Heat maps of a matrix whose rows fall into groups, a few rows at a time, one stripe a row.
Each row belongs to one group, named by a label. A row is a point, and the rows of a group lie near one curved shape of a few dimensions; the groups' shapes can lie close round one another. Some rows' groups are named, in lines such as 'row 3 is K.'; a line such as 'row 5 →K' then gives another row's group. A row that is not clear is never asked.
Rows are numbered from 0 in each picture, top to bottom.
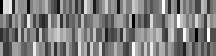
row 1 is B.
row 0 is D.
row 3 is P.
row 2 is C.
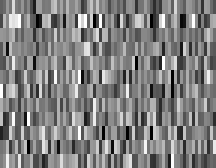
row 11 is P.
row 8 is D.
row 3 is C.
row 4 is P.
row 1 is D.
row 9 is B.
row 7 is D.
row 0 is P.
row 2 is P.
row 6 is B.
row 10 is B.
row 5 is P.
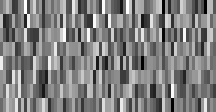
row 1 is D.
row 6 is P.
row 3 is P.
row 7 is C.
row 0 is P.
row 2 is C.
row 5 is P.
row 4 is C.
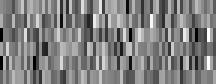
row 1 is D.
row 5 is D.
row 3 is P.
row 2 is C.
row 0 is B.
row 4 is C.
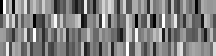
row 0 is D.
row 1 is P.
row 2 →P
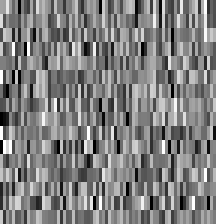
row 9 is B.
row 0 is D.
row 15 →D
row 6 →P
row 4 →C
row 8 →B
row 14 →D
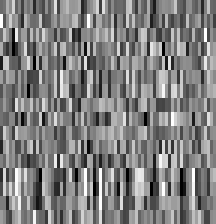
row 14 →D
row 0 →P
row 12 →D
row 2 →D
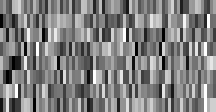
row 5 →D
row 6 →C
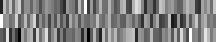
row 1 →B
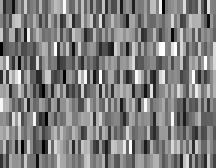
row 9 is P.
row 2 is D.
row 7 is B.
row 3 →B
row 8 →P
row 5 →D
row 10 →B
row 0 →C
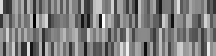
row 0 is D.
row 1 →C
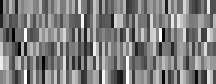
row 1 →B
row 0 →C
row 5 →P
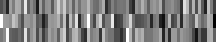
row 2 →P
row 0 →C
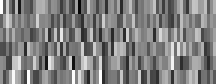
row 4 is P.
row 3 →B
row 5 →D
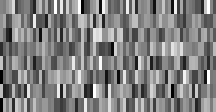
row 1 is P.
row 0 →P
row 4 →D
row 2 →D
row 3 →B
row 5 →C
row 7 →D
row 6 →D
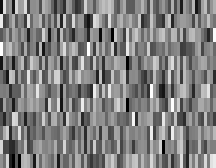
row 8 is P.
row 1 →D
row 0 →D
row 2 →B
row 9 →B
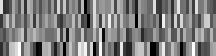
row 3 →D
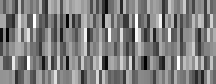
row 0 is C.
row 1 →P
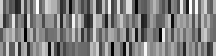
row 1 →D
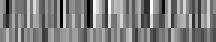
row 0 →D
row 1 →D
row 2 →P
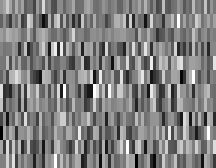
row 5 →D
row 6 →D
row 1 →B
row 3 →B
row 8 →C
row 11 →P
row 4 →B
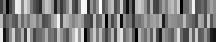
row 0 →D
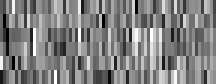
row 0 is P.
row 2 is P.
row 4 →C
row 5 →B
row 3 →P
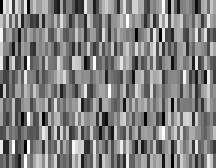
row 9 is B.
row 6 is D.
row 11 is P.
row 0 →D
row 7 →P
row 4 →D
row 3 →C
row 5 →C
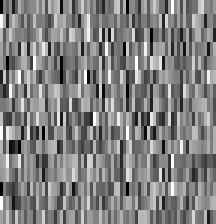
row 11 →P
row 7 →B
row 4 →P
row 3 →B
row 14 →C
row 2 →B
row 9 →B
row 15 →D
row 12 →P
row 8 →D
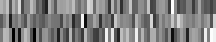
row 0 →P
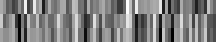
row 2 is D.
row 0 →P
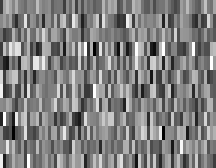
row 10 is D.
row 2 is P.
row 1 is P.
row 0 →D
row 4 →P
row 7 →P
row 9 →C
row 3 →D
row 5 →D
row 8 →D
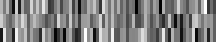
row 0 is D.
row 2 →D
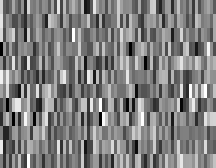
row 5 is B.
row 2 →D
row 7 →D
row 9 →P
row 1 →C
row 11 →B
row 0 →D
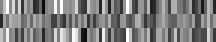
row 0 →P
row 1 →D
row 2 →P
